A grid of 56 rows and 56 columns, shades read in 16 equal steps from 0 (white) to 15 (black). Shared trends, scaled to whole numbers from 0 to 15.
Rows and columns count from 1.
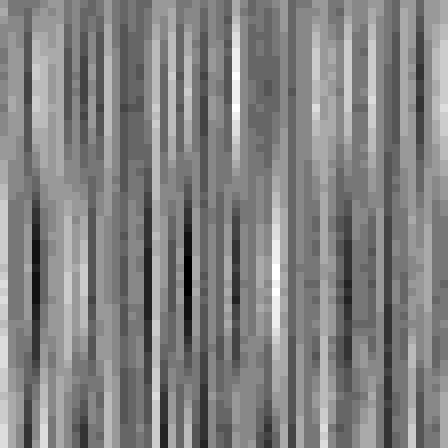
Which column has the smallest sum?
20
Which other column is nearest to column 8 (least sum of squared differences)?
14
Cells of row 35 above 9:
10
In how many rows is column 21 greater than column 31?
34
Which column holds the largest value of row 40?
24
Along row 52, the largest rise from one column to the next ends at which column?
21
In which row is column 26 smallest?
1
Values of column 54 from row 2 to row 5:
6 6 6 6
